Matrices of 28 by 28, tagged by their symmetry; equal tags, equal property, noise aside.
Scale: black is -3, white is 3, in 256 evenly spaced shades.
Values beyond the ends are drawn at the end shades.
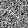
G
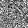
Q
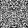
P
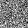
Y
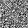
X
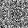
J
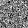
Q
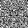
P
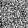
J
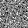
G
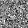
Y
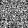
P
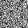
J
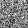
X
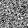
G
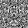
P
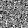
X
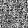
G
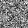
Y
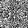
J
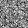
Q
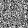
Y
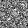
Q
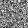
Y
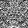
P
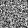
Y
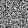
G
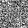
G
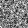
Q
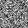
Q
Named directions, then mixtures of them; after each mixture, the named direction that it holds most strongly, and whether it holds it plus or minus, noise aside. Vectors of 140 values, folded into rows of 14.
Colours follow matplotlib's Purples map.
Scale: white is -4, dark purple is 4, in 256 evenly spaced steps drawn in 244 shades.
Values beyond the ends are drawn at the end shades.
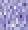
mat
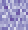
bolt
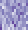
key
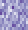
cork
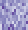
key, minus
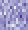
mat, plus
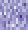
mat, plus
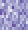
cork, plus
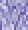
key, plus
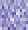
bolt, minus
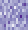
mat, plus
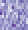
cork, plus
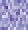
bolt, plus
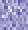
bolt, plus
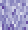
key, minus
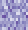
bolt, minus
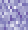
mat, plus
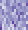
key, plus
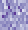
bolt, minus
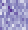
cork, minus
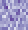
bolt, plus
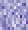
mat, plus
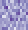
bolt, plus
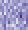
mat, plus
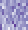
key, plus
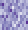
cork, minus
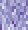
key, plus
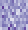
bolt, minus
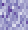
cork, minus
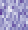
cork, plus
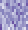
key, plus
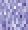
mat, plus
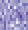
mat, plus
